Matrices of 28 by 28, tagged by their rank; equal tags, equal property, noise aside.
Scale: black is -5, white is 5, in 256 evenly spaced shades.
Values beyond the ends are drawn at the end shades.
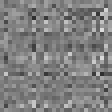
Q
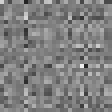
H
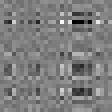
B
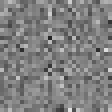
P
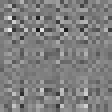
Q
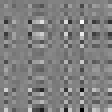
B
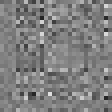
H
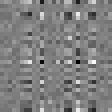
B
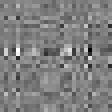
Q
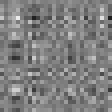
Q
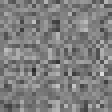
P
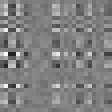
B
